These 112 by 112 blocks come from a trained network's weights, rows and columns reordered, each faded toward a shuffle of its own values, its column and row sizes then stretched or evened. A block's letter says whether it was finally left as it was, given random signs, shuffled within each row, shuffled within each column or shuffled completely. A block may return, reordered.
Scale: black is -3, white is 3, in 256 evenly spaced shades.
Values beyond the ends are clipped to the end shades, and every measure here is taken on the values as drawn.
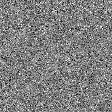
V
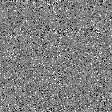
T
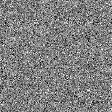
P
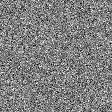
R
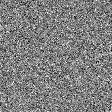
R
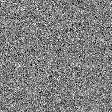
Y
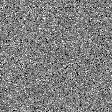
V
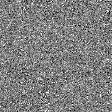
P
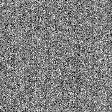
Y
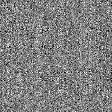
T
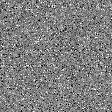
V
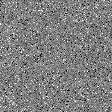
Y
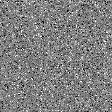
P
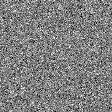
Y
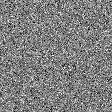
R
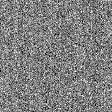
Y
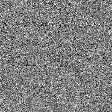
P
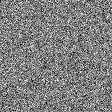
R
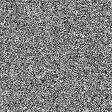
Y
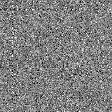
T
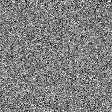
V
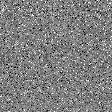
V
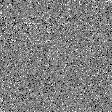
P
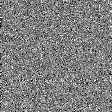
P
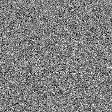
V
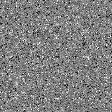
T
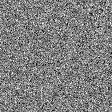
R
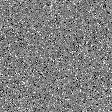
R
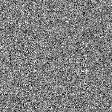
P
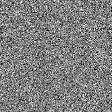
T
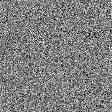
P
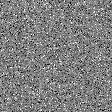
R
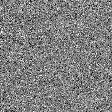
Y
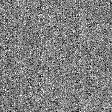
Y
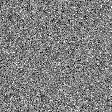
V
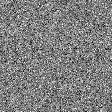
V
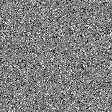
V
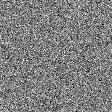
R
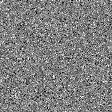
V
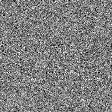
V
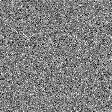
V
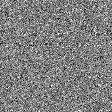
V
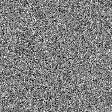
Y
